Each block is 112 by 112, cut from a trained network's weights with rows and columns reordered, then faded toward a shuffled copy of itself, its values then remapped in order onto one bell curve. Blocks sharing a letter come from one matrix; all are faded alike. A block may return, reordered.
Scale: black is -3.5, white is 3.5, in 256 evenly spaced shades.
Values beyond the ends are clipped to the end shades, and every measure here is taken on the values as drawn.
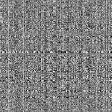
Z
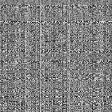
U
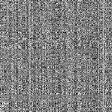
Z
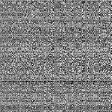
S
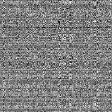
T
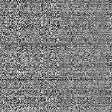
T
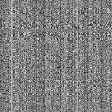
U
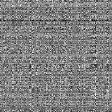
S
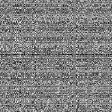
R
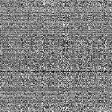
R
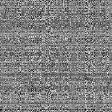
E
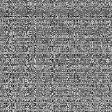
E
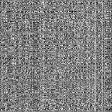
Z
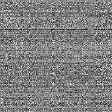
S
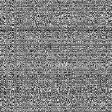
T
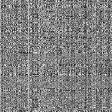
U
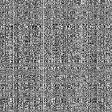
U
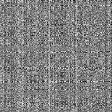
Z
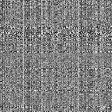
U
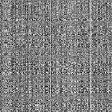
U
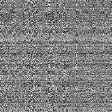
E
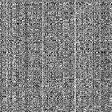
U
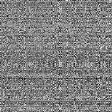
T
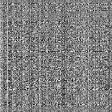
U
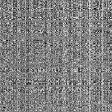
U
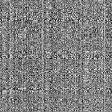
Z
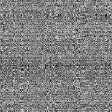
T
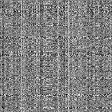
U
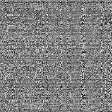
T
